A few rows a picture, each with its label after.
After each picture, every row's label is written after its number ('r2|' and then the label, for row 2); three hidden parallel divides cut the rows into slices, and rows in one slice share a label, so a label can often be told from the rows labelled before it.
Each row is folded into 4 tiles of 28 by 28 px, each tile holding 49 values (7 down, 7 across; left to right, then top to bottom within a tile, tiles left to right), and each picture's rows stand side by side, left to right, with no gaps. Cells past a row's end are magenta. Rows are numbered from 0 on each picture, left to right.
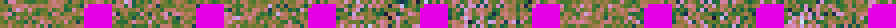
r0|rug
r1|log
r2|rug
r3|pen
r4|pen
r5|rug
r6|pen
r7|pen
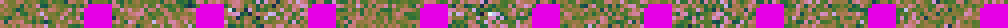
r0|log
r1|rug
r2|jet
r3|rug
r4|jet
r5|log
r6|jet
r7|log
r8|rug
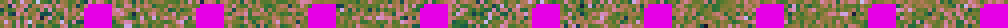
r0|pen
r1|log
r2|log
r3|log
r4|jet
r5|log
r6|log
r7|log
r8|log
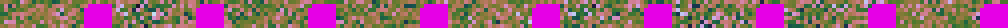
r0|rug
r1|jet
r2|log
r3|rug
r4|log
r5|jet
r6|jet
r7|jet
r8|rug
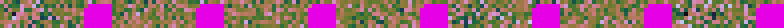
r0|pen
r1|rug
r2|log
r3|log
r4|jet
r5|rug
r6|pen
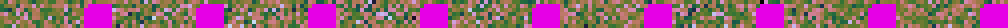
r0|rug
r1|jet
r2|pen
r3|jet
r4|pen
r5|log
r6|jet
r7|rug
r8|log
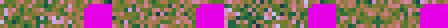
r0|log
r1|log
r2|jet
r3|rug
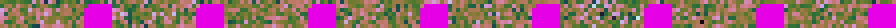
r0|log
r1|jet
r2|log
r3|rug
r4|log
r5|pen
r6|log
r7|log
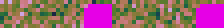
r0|rug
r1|rug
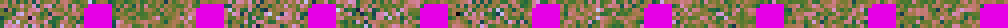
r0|pen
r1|rug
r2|jet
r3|jet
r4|pen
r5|rug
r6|log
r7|rug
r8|log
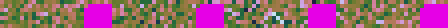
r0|log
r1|log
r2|jet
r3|rug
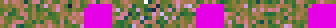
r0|rug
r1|jet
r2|rug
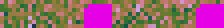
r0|log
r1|log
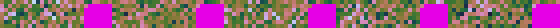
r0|jet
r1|rug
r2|jet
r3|pen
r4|pen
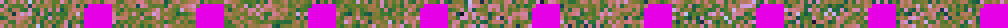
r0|rug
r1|log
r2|rug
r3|rug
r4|pen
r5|log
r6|jet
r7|jet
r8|pen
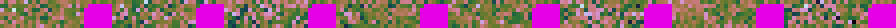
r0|log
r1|jet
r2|jet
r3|log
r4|log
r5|pen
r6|log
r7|pen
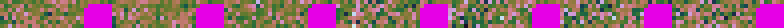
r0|rug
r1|rug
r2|log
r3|pen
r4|jet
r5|jet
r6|pen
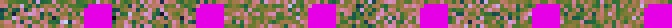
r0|pen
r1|pen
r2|log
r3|jet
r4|pen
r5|log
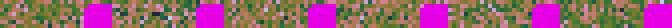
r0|log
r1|pen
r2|rug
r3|rug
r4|log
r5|rug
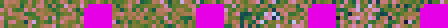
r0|log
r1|log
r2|jet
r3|pen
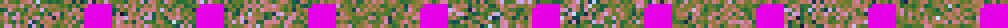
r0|pen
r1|pen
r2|pen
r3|rug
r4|jet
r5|jet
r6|log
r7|jet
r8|log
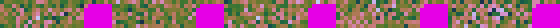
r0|rug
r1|log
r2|rug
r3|rug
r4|pen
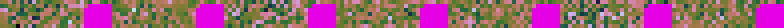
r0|jet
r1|rug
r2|jet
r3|log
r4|log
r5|jet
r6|rug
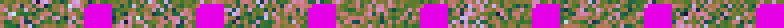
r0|jet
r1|pen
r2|jet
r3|rug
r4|pen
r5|pen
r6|pen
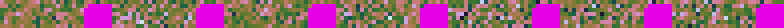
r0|rug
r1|pen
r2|rug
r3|jet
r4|jet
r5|pen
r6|jet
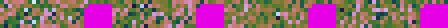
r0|jet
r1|jet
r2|rug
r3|pen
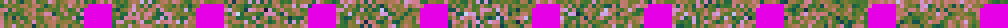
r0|log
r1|pen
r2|jet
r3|jet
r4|pen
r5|jet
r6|jet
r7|rug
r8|log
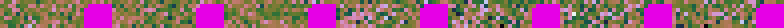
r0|log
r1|rug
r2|rug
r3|pen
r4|pen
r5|jet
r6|jet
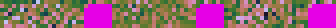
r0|pen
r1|log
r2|pen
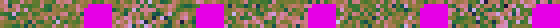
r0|log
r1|pen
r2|log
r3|log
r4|jet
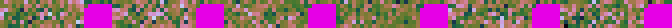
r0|jet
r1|jet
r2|rug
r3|rug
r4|jet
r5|jet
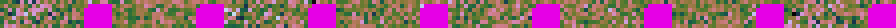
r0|pen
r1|log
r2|jet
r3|rug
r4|log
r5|rug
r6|rug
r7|pen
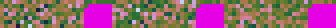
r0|jet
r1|jet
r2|rug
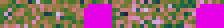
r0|rug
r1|pen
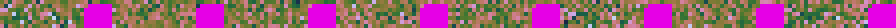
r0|jet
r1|log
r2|rug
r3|rug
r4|log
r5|jet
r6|rug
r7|jet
